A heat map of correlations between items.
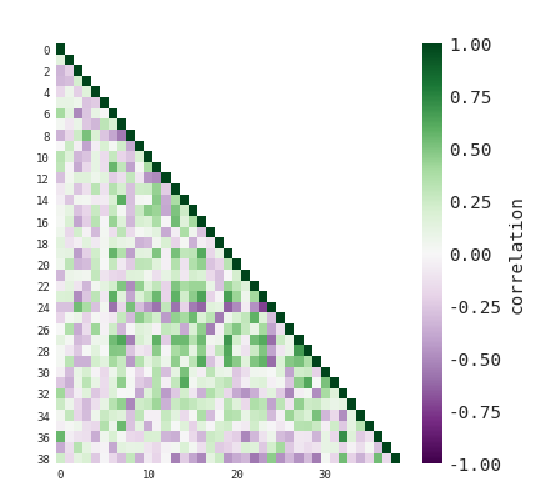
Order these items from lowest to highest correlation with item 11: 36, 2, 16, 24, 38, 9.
24, 2, 38, 9, 36, 16
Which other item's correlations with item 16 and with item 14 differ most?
26
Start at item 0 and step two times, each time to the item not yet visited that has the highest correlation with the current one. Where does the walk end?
32
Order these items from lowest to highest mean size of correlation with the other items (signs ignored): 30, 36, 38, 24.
30, 36, 38, 24
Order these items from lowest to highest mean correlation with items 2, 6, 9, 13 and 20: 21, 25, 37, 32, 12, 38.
38, 32, 12, 37, 21, 25
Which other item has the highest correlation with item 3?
8
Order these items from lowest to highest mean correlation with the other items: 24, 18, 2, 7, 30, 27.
24, 2, 18, 30, 7, 27
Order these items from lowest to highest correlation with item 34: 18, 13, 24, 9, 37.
24, 37, 18, 13, 9
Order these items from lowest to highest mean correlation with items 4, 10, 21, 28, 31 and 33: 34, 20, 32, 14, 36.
36, 32, 34, 20, 14
